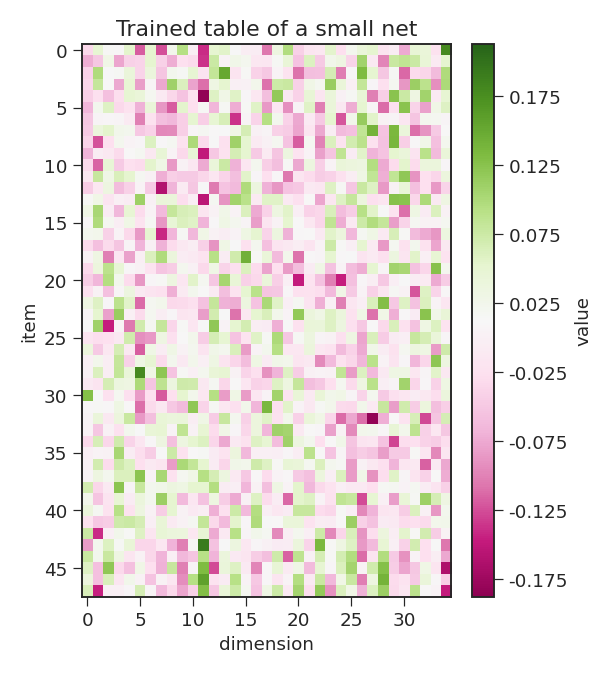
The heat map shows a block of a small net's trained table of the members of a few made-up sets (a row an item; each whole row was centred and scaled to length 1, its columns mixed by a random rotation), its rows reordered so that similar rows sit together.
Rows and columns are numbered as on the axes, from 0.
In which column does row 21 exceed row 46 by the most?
16
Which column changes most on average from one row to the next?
27
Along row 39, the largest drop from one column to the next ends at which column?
26
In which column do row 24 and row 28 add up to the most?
5
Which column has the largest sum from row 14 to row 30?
12
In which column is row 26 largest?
18
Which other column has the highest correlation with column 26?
23
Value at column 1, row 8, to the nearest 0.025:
-0.125
